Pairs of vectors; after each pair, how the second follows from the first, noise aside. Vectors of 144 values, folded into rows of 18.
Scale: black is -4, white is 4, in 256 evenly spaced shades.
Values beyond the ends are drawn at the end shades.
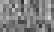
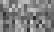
reversed, negated.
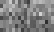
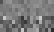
wrapped around, negated, partly zeroed.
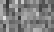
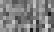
reversed, negated.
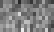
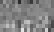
partly zeroed.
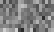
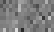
partly zeroed.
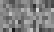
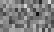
shuffled.
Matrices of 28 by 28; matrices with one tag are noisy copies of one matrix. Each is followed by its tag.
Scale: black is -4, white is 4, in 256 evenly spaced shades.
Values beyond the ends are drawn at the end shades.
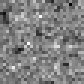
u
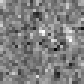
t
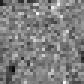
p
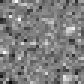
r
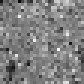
p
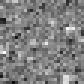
r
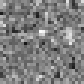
t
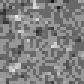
u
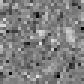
t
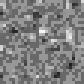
t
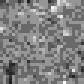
p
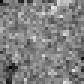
p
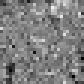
p
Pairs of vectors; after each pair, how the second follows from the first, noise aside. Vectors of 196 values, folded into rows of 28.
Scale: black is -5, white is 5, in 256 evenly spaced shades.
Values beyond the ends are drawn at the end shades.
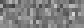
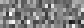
reversed, scaled up.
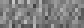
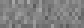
shrunk.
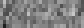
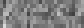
negated.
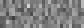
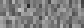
negated.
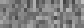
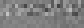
wrapped around, negated, partly zeroed.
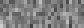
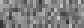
negated.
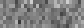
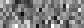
reversed, scaled up.
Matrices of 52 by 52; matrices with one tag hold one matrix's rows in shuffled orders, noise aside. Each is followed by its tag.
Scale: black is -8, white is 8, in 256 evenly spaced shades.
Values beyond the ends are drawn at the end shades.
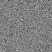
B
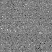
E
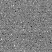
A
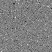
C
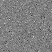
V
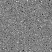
B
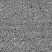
A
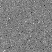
V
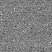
A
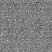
E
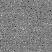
A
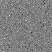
V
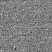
A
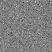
B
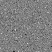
C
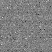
E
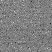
A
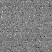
E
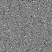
V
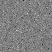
B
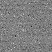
A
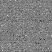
E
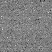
E
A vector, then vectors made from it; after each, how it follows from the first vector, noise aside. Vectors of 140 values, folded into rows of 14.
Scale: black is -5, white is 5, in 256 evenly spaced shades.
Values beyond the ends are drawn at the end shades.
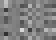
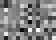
negated, scaled up.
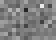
wrapped around, partly zeroed.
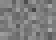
reversed, negated, shrunk.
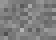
shrunk.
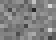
reversed, negated, partly zeroed.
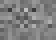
reversed, negated, partly zeroed.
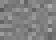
reversed, negated, shrunk.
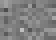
shrunk.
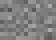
reversed, negated, shrunk.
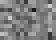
reversed, negated.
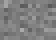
shrunk.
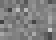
reversed, negated, partly zeroed.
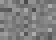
reversed, negated, shrunk.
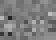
wrapped around, partly zeroed.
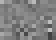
reversed, negated, partly zeroed.
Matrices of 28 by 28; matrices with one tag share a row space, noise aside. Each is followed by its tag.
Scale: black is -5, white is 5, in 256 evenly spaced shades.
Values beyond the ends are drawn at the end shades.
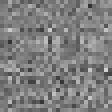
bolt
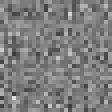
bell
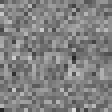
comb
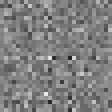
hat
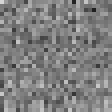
comb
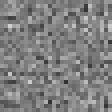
bolt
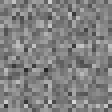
hat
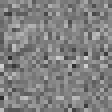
bell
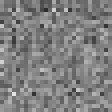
comb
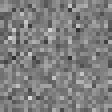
hat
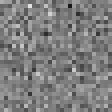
hat
